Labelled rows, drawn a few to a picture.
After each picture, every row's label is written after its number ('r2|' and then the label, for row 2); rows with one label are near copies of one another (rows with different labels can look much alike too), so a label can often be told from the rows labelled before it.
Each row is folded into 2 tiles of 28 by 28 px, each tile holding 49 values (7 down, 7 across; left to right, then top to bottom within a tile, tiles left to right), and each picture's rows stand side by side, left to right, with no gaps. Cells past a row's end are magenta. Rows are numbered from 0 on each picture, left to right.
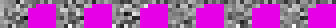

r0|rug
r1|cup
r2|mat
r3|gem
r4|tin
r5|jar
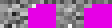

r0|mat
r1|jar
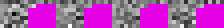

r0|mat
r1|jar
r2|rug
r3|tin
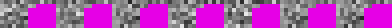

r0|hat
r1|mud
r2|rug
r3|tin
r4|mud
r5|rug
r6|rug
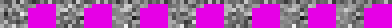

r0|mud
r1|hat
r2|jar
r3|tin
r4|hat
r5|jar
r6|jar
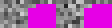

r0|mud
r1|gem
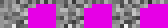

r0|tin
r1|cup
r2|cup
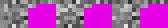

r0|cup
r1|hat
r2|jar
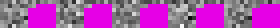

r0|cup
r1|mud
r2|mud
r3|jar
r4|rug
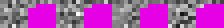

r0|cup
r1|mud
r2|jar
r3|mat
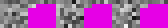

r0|mat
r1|rug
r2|jar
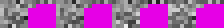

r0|rug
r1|rug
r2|tin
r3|hat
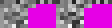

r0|tin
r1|tin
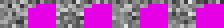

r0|gem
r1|hat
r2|jar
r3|mud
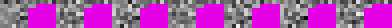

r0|jar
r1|mud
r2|rug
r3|mud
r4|cup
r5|rug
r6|mud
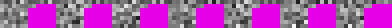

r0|mud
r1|gem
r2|hat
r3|tin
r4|gem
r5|tin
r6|cup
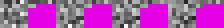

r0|mud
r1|cup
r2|cup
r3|rug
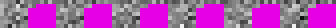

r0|rug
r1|cup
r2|hat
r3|jar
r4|tin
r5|jar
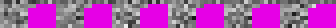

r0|mud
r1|jar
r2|tin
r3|rug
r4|hat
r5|mat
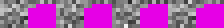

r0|hat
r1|rug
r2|tin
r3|hat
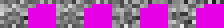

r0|hat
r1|hat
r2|cup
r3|tin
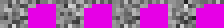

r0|cup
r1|gem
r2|cup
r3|rug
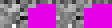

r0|jar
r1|jar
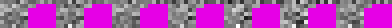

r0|hat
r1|cup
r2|hat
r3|jar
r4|jar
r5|tin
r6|tin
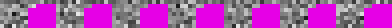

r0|mat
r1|mud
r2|tin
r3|gem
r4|cup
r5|cup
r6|hat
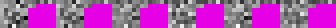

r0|rug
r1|rug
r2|jar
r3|mud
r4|jar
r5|mud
